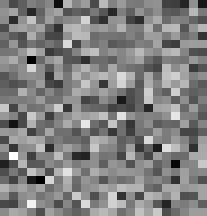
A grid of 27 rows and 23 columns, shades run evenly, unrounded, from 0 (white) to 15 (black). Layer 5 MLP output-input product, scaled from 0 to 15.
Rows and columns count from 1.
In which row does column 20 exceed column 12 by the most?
1
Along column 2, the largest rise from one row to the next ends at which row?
21
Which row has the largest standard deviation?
19
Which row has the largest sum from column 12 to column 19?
14
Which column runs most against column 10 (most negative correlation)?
2
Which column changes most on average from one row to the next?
4
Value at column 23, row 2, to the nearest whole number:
8
